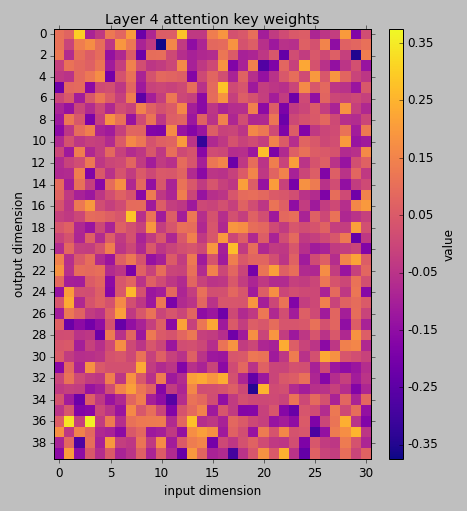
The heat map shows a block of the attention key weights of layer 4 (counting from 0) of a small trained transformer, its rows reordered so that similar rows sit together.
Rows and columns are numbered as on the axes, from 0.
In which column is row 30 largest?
26
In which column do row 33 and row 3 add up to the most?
7
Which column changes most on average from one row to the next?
3
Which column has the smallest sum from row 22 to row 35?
11
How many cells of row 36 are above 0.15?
4
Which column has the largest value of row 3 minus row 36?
16
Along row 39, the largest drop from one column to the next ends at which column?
2
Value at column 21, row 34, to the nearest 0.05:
0
